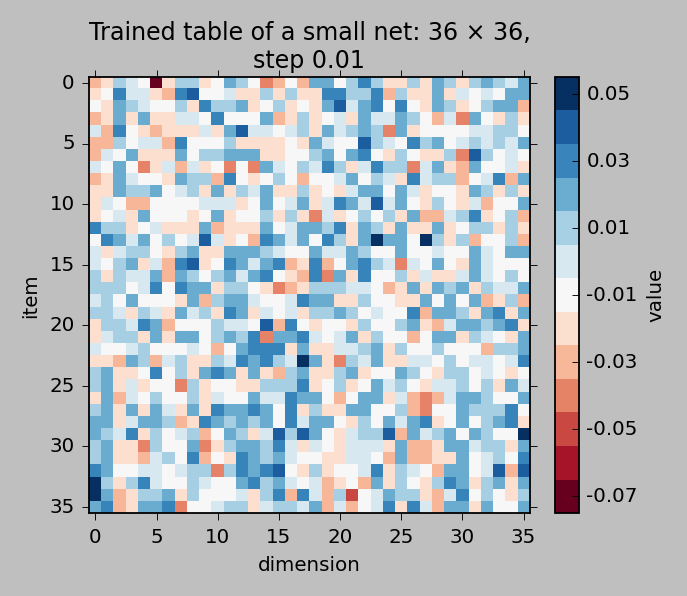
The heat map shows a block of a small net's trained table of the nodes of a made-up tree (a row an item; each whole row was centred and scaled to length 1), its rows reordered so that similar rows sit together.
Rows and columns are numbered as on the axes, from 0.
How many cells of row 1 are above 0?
14
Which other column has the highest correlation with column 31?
22
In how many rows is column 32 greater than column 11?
11
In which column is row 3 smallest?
30
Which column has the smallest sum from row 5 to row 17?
6
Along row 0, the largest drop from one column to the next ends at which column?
5
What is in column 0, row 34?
0.05
